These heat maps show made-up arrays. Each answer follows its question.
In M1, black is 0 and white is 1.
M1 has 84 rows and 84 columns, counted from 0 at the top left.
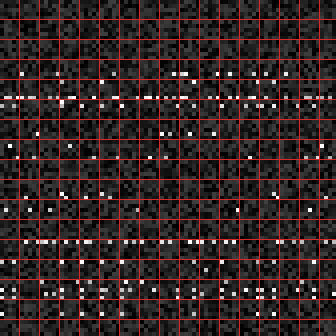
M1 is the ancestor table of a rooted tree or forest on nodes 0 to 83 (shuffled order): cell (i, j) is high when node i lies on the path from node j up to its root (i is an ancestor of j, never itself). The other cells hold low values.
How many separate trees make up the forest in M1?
4
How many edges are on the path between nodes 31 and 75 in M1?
2
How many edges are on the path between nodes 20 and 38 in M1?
6
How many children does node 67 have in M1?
1
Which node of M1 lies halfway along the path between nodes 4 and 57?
24
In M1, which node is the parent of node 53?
33
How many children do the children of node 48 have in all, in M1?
1
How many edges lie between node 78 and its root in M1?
4
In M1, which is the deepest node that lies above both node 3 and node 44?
74
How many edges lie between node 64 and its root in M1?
6
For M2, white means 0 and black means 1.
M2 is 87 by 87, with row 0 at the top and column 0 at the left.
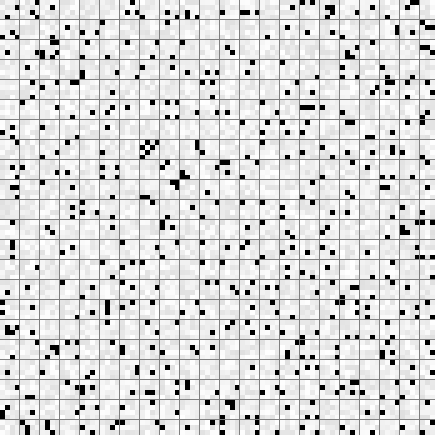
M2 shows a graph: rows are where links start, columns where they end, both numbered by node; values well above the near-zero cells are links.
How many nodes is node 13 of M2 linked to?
5
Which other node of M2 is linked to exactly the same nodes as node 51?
node 44
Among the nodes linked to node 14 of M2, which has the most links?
node 16
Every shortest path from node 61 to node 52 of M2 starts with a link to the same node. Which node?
node 83
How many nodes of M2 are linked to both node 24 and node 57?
3
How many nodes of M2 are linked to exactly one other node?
3
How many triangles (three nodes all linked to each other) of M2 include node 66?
2
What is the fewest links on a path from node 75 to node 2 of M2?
4
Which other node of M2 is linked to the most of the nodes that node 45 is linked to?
node 85
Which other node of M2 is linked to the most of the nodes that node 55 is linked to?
node 18
